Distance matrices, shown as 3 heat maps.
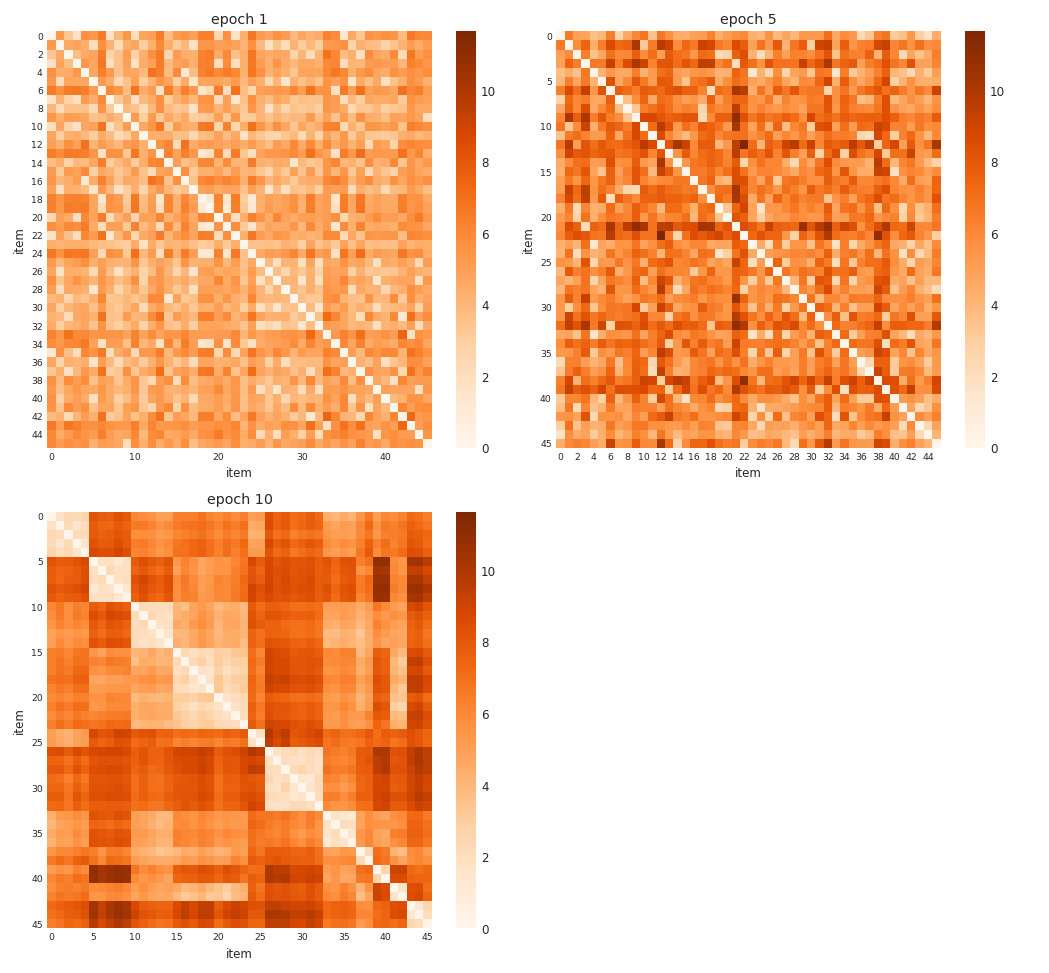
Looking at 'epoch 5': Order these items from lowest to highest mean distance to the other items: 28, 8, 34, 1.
28, 8, 34, 1
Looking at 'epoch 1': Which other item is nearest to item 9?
45
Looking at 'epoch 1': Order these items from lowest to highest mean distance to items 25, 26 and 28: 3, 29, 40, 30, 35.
30, 40, 29, 3, 35
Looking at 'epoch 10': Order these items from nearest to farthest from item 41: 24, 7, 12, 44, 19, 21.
21, 19, 12, 7, 24, 44
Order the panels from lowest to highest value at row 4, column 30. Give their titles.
epoch 5, epoch 1, epoch 10
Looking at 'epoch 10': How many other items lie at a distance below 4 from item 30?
6
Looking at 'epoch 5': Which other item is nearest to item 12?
38
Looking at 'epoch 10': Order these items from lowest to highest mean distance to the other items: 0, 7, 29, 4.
0, 4, 29, 7
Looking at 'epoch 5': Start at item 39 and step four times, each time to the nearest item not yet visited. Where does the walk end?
29
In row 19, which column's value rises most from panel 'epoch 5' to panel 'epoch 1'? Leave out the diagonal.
2
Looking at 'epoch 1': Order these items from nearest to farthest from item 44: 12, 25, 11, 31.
25, 11, 31, 12
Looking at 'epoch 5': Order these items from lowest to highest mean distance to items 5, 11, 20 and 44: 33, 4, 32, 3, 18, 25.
4, 33, 25, 3, 18, 32
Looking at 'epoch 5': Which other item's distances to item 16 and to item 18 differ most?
6
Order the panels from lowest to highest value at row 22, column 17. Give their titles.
epoch 10, epoch 1, epoch 5
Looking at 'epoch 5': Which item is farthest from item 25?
21
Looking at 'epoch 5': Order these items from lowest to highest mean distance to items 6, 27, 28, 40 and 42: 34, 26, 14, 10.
14, 10, 26, 34
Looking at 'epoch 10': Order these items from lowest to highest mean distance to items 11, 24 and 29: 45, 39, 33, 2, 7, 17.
2, 33, 17, 39, 45, 7
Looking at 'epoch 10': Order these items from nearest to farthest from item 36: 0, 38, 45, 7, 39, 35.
35, 0, 39, 38, 45, 7
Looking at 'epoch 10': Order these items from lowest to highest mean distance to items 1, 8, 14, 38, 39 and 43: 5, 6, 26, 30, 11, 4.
11, 4, 6, 5, 30, 26
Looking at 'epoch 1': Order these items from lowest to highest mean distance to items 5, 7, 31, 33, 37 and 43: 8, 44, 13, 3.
8, 3, 44, 13
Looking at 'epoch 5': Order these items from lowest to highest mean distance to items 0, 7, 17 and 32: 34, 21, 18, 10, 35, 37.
37, 18, 35, 34, 10, 21
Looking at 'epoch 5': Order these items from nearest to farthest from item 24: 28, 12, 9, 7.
12, 7, 28, 9
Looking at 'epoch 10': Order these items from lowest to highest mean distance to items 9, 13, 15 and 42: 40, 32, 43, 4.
4, 32, 40, 43
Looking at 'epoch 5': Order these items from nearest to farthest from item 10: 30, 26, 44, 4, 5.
30, 4, 44, 5, 26
